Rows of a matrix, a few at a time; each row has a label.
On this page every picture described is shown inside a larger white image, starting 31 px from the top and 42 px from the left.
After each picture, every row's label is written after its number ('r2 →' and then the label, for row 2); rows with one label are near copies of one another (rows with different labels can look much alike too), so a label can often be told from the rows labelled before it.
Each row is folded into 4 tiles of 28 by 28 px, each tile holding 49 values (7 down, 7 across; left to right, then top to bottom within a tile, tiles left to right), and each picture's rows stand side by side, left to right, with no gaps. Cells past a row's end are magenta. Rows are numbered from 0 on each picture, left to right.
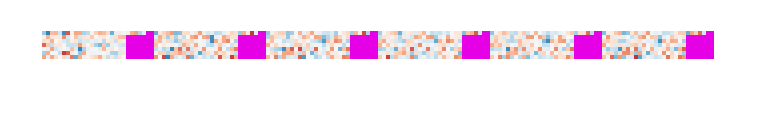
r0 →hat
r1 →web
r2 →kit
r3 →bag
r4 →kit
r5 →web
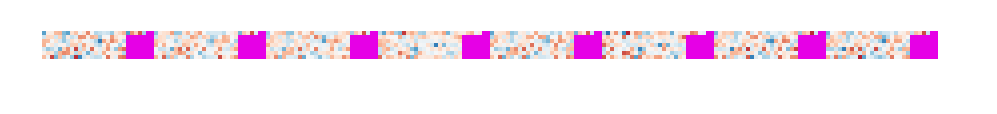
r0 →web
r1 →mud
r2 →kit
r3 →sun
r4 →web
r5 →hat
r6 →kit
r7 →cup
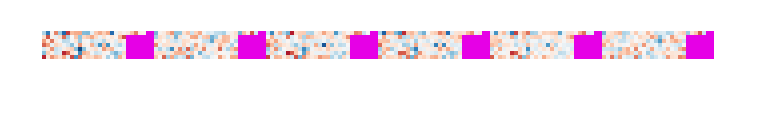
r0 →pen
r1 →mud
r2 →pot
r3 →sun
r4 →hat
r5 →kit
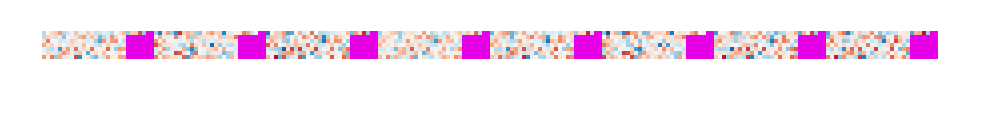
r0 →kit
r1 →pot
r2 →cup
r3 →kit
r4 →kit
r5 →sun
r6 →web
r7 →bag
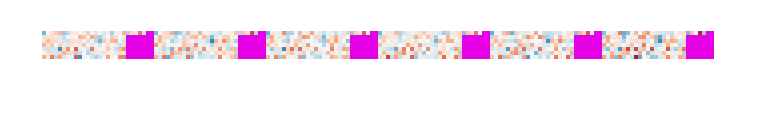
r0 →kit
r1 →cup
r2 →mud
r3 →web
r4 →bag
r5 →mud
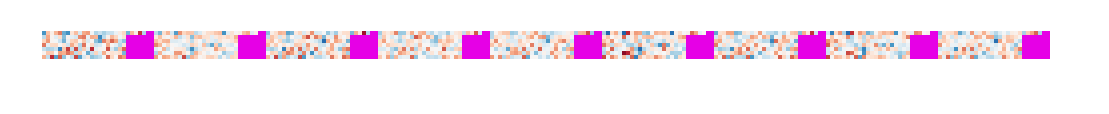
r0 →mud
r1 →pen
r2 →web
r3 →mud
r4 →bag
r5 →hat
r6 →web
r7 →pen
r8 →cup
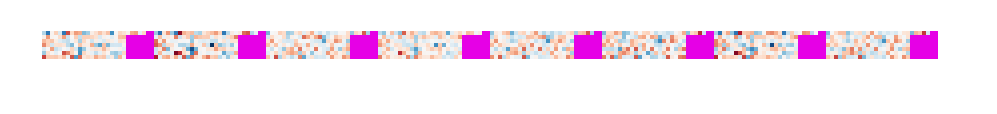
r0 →pen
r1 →pot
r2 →bag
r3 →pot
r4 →bag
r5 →kit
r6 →pot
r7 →bag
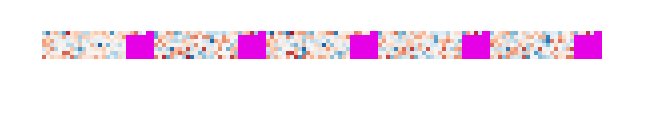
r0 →pot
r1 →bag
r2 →sun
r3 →mud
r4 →kit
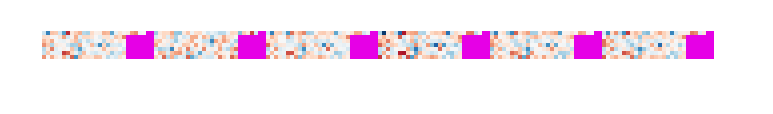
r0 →hat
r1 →web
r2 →hat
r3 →hat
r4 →sun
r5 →pot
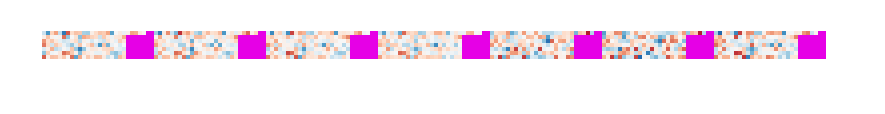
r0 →pen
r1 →sun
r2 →hat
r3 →pot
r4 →cup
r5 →kit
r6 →hat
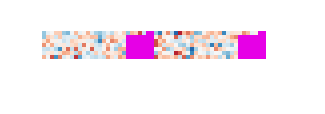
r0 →cup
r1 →pen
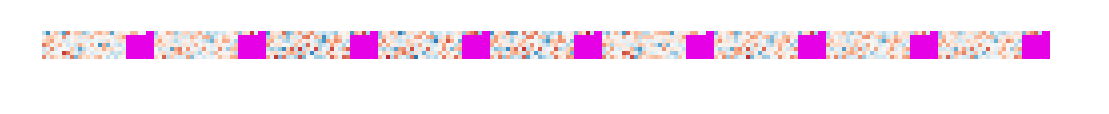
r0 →hat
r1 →bag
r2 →mud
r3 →bag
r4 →mud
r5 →hat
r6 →mud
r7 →mud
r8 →bag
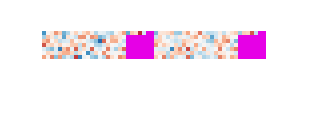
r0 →kit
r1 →mud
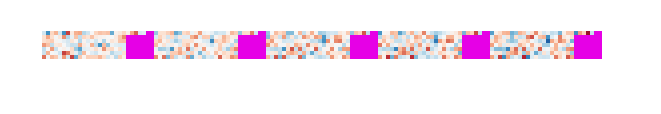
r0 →hat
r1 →web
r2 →cup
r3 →cup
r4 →web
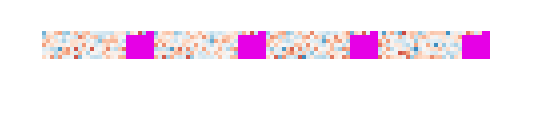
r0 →mud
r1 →cup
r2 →web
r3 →pot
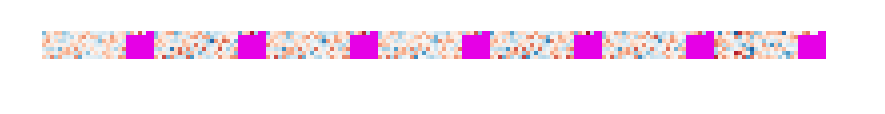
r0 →web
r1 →bag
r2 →kit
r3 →kit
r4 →web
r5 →bag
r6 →pen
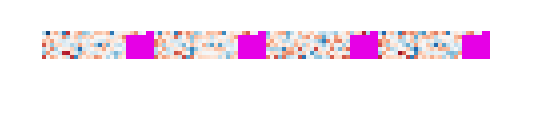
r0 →hat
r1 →pen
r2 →kit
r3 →pen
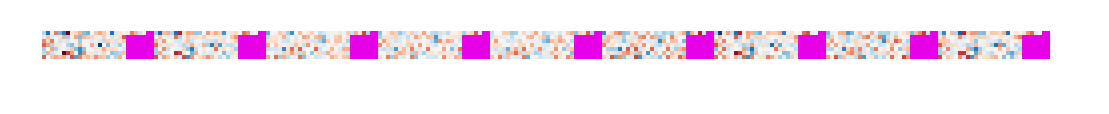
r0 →pot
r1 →hat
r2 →cup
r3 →cup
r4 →bag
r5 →web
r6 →hat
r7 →bag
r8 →hat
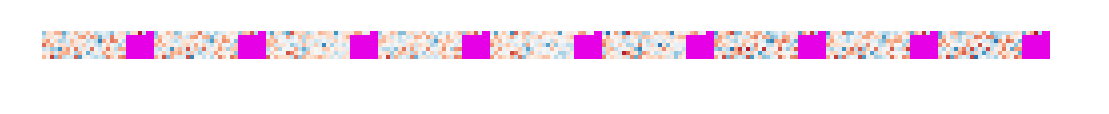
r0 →kit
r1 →bag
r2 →pot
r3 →web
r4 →hat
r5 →sun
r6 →mud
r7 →mud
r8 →bag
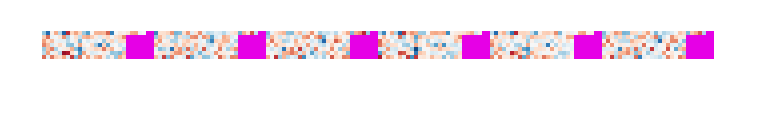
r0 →sun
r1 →mud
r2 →bag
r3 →pen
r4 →sun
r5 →bag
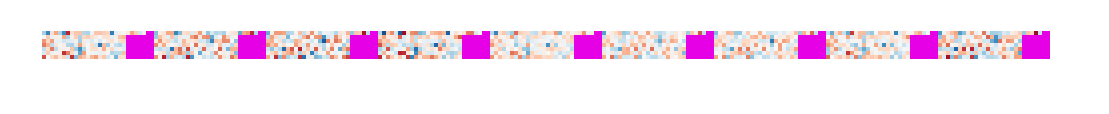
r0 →pot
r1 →bag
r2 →kit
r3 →hat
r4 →sun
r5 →cup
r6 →cup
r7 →pot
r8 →cup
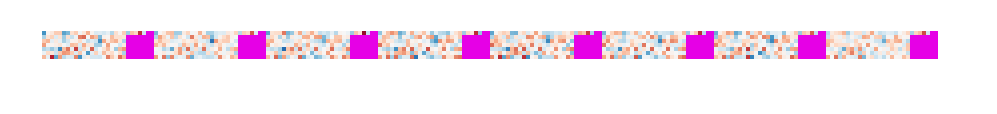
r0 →web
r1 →cup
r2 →mud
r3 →kit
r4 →cup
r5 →kit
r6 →kit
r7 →bag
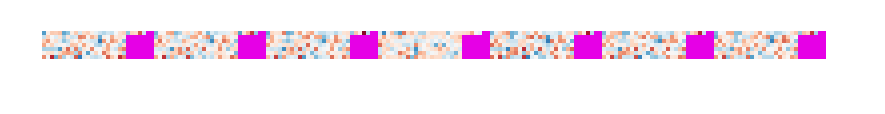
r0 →web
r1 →bag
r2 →mud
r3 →sun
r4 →kit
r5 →kit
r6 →bag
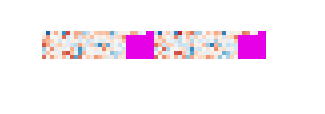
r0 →hat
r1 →hat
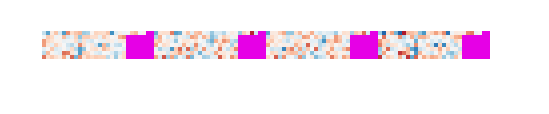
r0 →pen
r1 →mud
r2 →mud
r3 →sun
